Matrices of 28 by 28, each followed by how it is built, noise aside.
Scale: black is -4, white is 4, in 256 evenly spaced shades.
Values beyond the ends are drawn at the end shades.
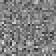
low rank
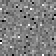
sparse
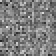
blocks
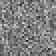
noise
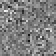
block diagonal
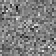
block diagonal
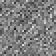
Hankel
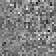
upper triangular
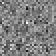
low rank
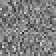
blocks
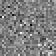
block diagonal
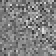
upper triangular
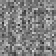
blocks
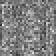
blocks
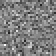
noise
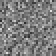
blocks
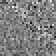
upper triangular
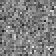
noise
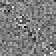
block diagonal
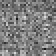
blocks
